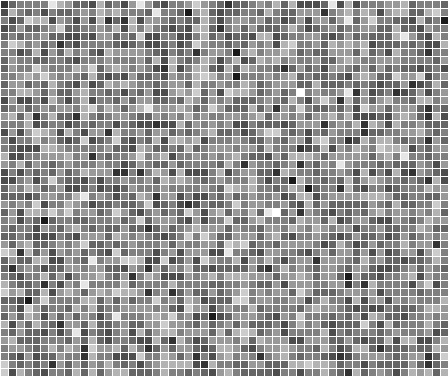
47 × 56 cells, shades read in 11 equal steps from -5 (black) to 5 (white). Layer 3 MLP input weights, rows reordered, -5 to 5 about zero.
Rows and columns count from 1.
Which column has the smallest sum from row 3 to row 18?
54
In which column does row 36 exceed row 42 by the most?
11
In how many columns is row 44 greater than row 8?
22
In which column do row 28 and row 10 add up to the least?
30
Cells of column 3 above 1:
5
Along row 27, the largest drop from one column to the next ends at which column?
36
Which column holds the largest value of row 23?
7
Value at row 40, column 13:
-2
